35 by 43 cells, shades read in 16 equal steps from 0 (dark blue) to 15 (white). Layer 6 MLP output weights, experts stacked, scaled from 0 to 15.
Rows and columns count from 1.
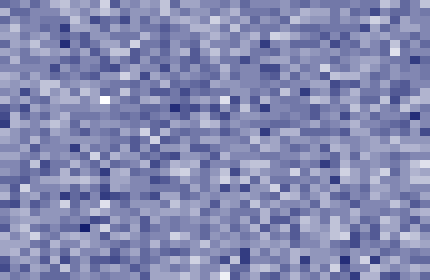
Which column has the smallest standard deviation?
32
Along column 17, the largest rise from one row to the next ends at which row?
17
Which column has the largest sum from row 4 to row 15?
2
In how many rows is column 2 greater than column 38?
21
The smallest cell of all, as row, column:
29, 9
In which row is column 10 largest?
20
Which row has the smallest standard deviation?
27
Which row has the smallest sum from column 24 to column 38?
6
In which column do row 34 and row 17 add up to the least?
35
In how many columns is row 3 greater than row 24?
20
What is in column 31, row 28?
11
